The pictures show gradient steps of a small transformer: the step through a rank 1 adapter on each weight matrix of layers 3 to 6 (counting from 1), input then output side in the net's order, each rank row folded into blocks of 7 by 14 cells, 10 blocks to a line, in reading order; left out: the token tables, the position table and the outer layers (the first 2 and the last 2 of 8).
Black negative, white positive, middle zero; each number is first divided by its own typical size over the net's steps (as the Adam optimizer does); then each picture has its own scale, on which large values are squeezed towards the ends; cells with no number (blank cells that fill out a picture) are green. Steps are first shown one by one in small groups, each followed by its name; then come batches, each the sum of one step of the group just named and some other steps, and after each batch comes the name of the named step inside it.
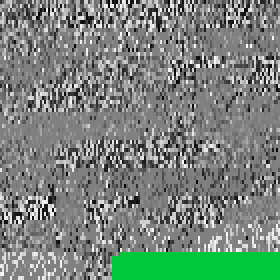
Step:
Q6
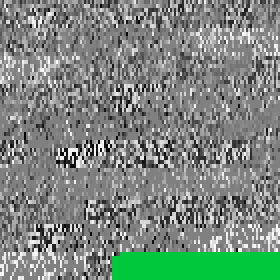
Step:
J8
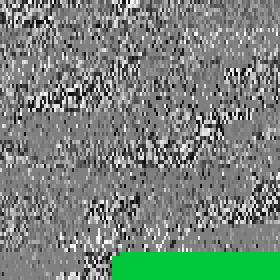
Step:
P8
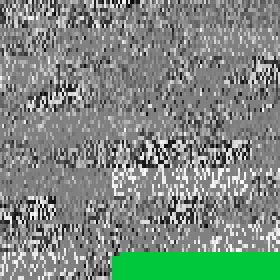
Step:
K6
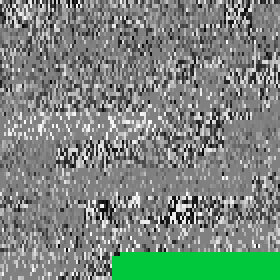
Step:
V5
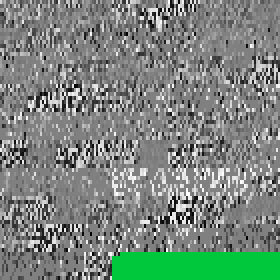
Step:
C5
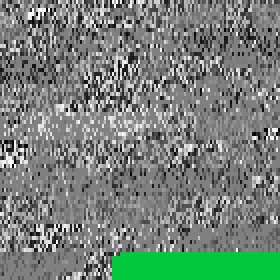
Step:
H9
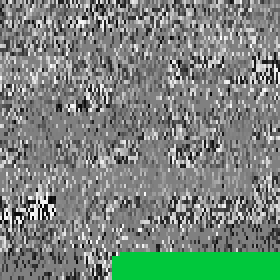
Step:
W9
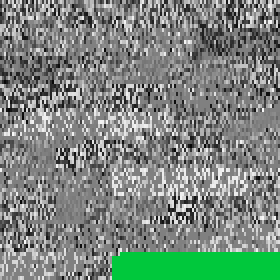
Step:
K6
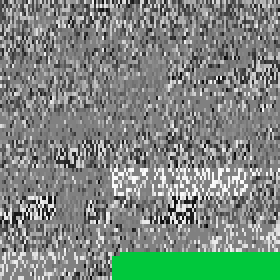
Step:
K6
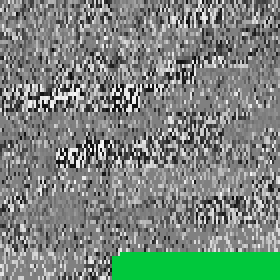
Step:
J8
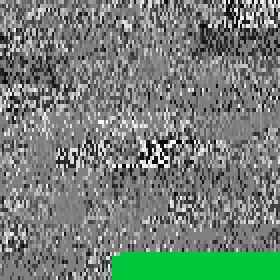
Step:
H9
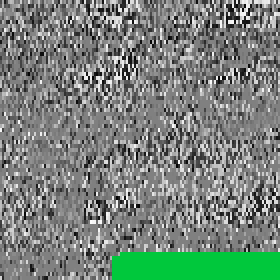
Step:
P8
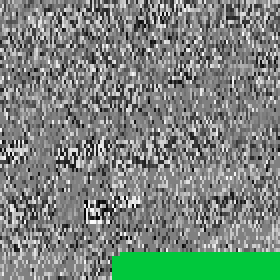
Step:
J8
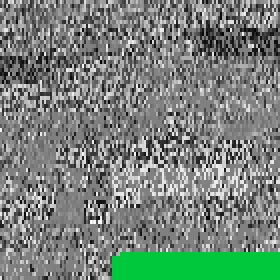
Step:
C5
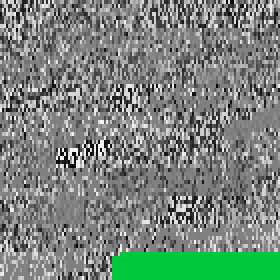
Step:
J8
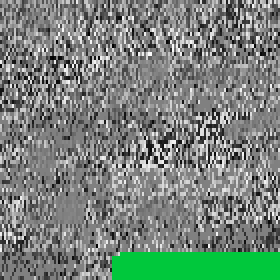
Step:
Q6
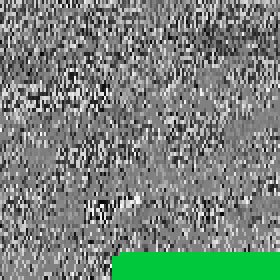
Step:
V5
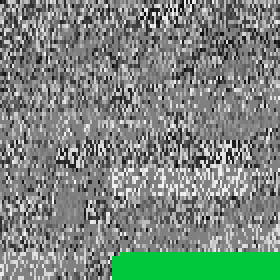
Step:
J8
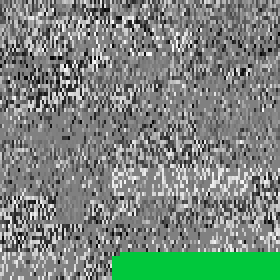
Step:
K6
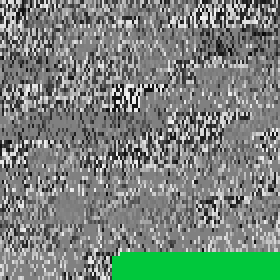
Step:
Q6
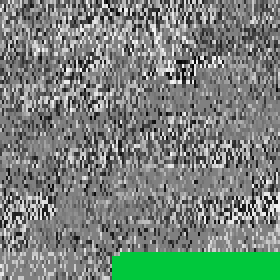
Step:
Q6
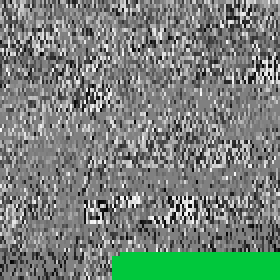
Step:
V5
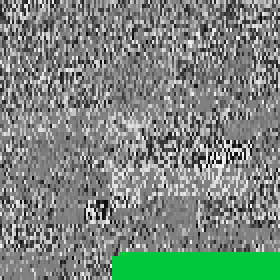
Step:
V5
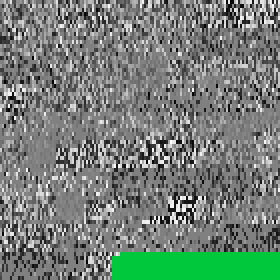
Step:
W9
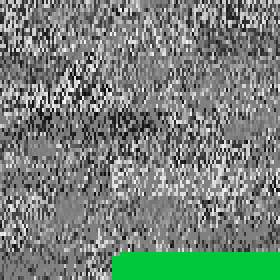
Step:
P8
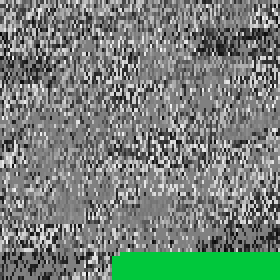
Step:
H9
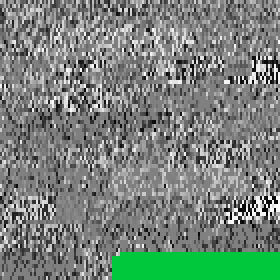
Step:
W9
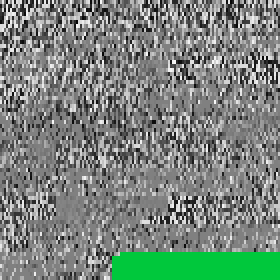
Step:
W9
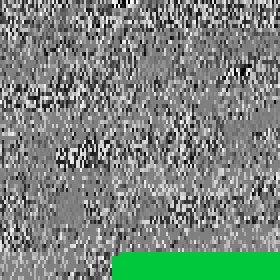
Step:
P8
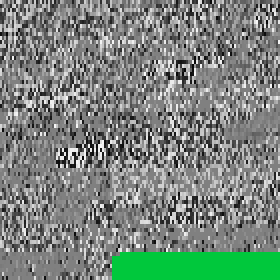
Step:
V5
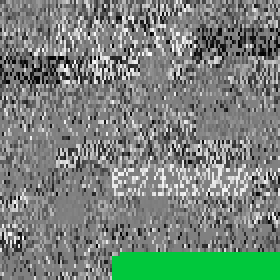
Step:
Q6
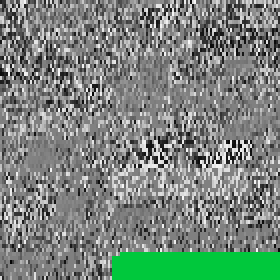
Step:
W9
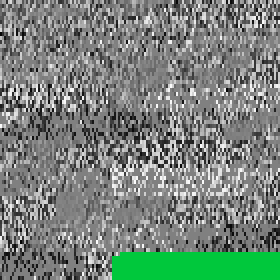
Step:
W9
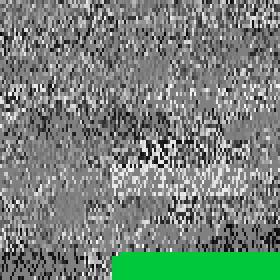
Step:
W9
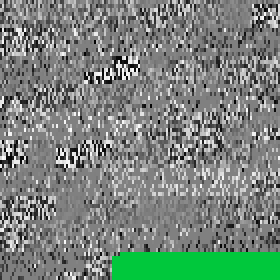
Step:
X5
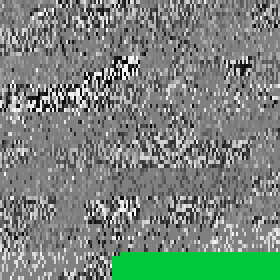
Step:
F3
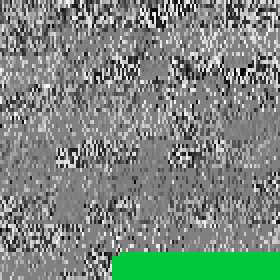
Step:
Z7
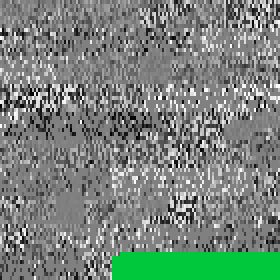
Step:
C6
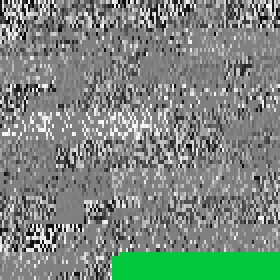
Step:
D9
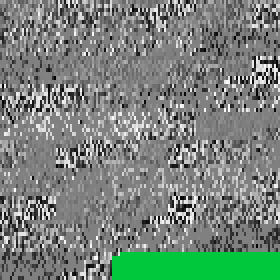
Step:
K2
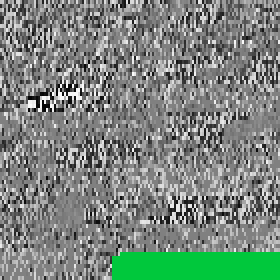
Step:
F3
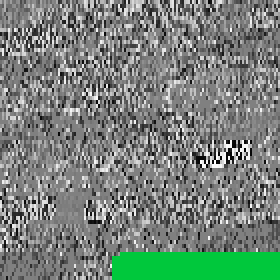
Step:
F3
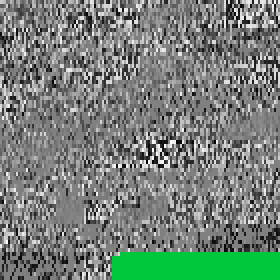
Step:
K2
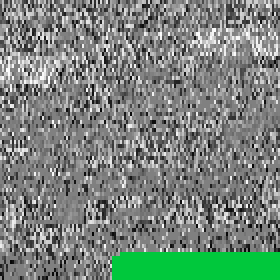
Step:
D9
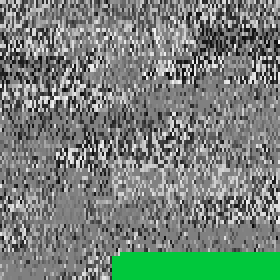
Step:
K2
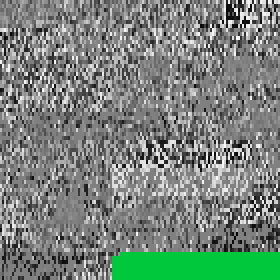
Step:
Z7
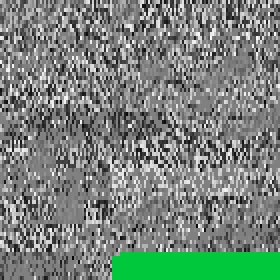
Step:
C6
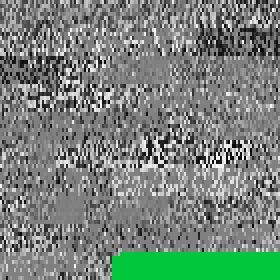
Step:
X5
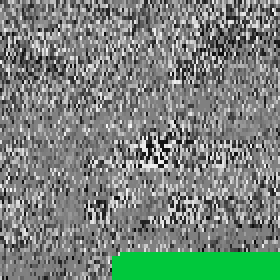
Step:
K2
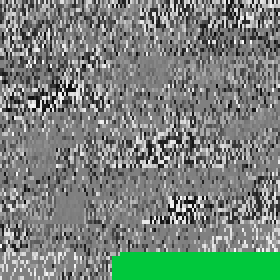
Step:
D9
